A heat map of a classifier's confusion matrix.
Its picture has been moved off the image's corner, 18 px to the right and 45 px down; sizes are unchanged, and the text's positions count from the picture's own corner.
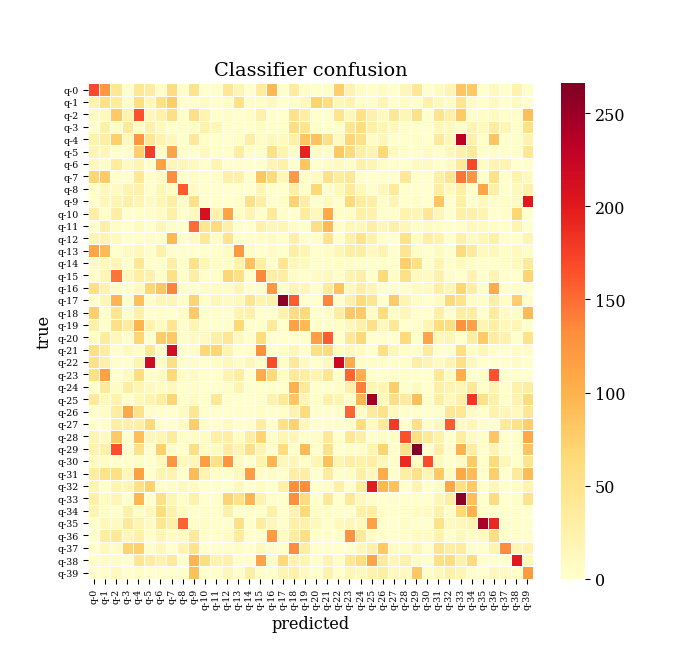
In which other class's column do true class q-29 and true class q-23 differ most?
q-2
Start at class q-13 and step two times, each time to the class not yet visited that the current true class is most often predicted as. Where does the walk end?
q-1
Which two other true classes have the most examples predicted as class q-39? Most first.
q-9, q-28
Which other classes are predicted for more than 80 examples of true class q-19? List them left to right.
q-4, q-18, q-33, q-34
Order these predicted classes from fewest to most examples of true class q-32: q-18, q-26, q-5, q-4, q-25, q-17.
q-17, q-4, q-5, q-26, q-18, q-25
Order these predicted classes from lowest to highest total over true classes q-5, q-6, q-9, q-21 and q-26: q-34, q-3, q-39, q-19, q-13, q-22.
q-13, q-22, q-3, q-34, q-39, q-19
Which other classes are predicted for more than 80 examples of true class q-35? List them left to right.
q-8, q-25, q-36
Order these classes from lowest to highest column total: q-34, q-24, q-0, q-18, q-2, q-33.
q-0, q-2, q-24, q-34, q-18, q-33
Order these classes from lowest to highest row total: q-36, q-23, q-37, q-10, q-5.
q-36, q-37, q-10, q-5, q-23
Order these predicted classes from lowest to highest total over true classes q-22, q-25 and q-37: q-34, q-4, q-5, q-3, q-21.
q-21, q-3, q-4, q-34, q-5
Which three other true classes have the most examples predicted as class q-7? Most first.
q-21, q-16, q-30
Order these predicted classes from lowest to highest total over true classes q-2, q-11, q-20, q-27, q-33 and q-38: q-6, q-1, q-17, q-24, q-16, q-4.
q-16, q-1, q-17, q-6, q-24, q-4
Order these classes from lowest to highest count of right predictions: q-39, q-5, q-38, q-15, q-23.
q-39, q-15, q-23, q-5, q-38
